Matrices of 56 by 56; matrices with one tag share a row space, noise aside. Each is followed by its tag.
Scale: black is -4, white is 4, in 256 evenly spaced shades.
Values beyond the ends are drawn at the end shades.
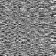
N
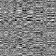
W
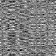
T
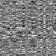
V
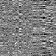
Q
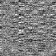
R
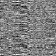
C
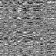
W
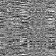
C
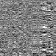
Q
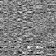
W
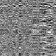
Q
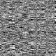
T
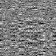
R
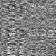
T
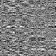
T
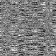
R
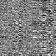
Q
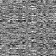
V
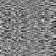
N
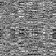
R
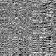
Q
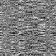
R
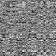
V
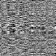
T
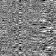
Q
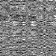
V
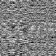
T
